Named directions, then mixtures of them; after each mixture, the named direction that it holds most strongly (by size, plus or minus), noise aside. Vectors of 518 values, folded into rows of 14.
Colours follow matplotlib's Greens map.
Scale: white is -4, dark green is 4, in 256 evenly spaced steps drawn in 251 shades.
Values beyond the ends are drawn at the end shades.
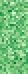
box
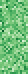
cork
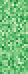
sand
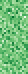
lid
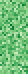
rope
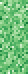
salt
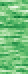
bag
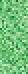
lid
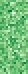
box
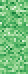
cork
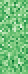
sand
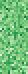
rope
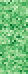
rope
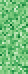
rope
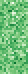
box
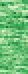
bag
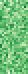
salt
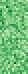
cork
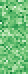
cork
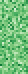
rope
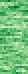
bag
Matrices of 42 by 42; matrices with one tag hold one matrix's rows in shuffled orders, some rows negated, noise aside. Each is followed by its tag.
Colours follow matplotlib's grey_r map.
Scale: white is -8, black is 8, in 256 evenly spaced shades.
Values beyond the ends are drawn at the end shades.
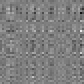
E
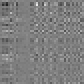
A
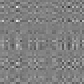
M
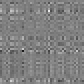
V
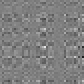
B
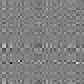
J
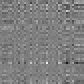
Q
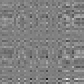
Q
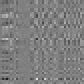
A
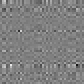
J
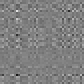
M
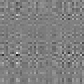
M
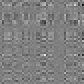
B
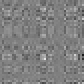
B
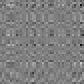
E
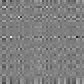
J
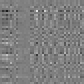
A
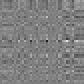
Q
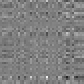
Q
